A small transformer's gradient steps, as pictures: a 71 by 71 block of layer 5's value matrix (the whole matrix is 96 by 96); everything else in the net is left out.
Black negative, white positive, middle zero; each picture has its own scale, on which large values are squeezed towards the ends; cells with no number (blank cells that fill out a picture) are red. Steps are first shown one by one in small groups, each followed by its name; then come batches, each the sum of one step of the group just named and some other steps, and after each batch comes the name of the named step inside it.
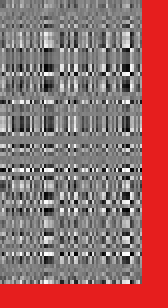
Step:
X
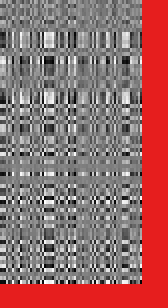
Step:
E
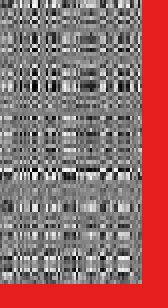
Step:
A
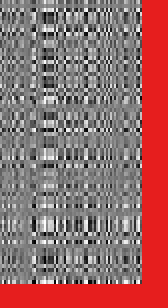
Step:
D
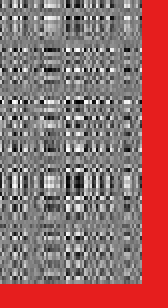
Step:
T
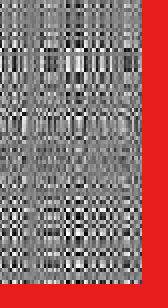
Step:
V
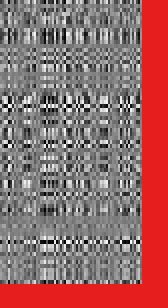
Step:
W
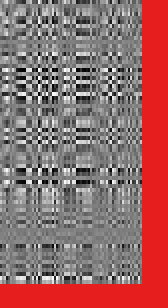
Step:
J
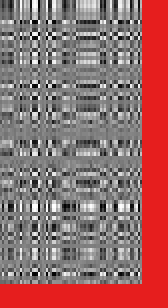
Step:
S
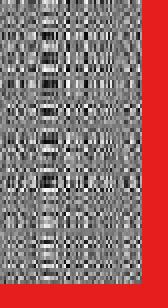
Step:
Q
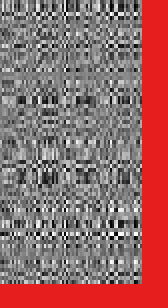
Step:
Q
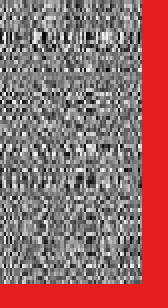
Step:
T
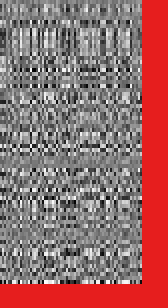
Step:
E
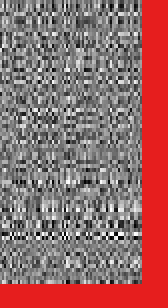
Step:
V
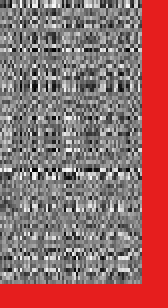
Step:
A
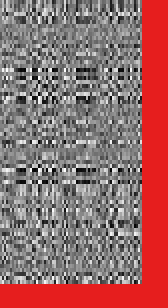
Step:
J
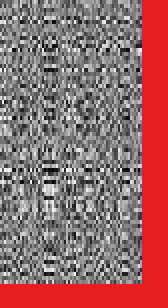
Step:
T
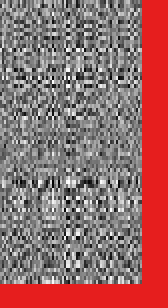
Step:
V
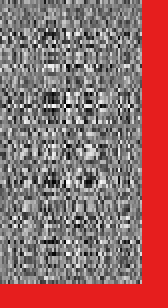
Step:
W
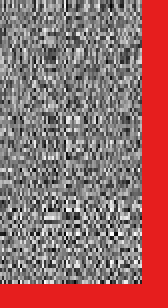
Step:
E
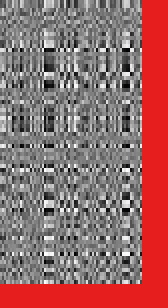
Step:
X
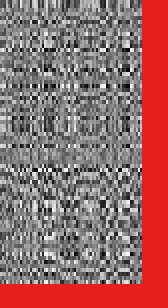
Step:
X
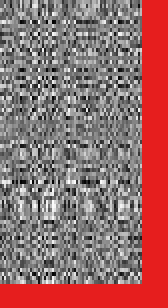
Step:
S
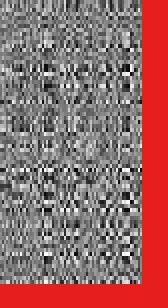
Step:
X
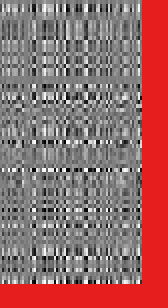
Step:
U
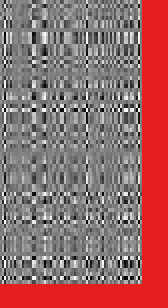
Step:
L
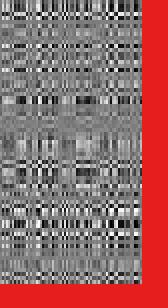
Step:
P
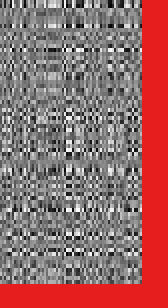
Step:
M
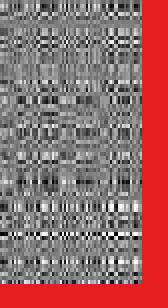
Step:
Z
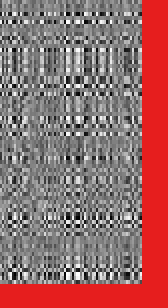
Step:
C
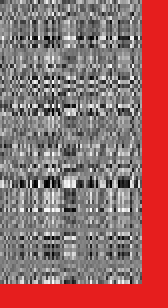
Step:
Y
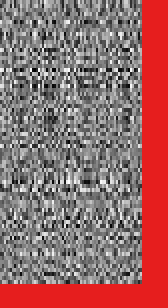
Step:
C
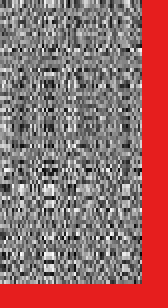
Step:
M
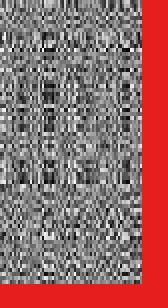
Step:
P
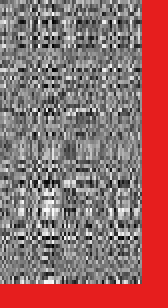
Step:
Y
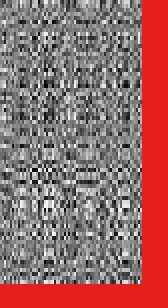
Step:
L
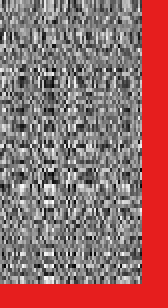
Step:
U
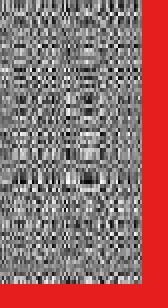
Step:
P
